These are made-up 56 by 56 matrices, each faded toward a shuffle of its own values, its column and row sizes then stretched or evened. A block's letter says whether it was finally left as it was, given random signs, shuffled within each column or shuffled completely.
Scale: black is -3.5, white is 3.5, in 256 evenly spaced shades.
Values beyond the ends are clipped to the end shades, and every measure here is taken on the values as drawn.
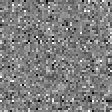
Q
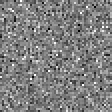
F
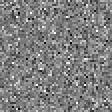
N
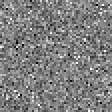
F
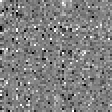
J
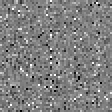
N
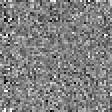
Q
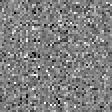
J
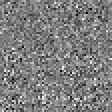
Q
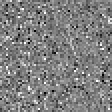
N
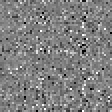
J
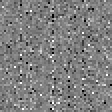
N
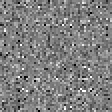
J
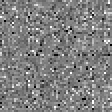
J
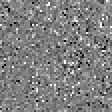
N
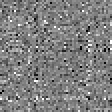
J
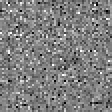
Q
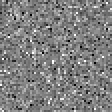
F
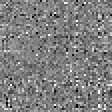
J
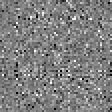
J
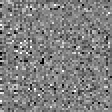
J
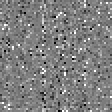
N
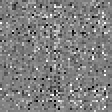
Q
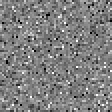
F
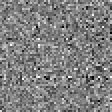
Q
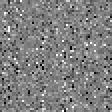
N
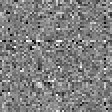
J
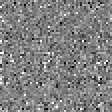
Q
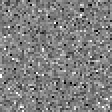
F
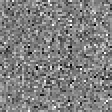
Q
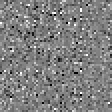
N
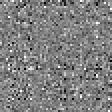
J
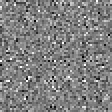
J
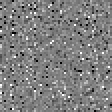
N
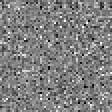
J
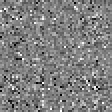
Q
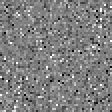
F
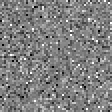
F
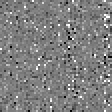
N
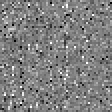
N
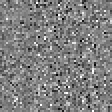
N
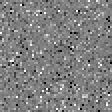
F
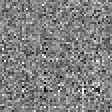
Q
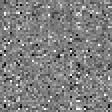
J
